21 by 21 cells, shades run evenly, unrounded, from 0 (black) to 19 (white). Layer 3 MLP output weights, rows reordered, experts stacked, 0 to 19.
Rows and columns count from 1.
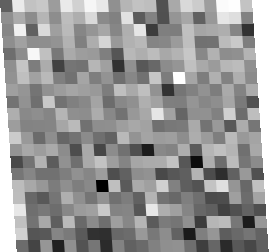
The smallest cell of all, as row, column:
16, 8
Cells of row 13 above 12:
8
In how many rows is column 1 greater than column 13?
13
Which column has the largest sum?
19
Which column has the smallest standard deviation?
5
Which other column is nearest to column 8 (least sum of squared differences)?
6
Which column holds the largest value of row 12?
1
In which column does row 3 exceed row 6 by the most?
12
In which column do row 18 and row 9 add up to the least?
21
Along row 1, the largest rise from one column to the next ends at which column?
2
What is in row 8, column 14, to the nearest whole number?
4
